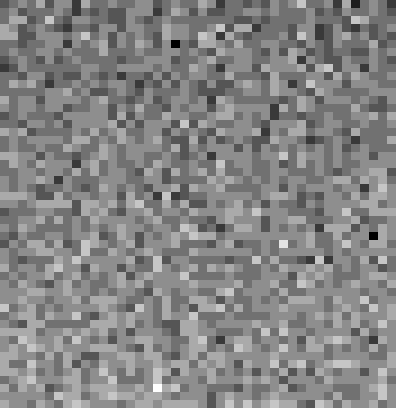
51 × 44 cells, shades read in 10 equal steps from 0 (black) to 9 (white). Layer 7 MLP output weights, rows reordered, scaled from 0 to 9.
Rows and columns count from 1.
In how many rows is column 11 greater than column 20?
21
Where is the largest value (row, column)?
49, 18
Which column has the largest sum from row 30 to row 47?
4
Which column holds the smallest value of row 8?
34
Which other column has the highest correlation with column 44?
38
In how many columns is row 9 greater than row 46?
9
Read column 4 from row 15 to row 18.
4 5 3 5
